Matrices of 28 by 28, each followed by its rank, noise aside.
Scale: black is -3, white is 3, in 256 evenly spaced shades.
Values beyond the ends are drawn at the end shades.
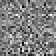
six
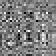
three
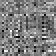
four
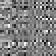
three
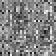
six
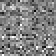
six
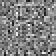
eight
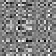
three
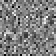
six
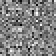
six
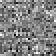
six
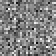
eight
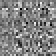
four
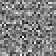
eight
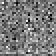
eight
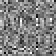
four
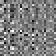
three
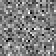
eight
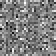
eight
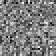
six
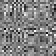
three
